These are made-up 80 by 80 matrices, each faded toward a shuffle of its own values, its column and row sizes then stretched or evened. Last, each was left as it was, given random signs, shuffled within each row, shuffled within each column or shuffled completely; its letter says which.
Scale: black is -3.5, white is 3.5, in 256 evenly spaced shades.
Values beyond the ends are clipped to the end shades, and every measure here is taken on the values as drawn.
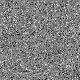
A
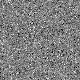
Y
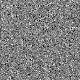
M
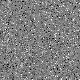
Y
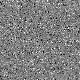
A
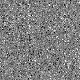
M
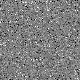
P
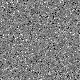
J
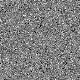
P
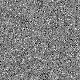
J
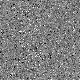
Y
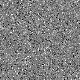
Y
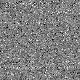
A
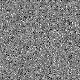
M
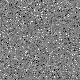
J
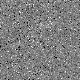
Y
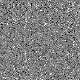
M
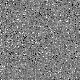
M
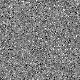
P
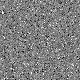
J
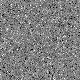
J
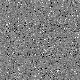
P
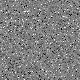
J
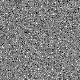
Y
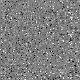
M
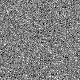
A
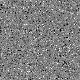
A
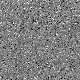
A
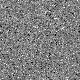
J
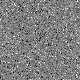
Y
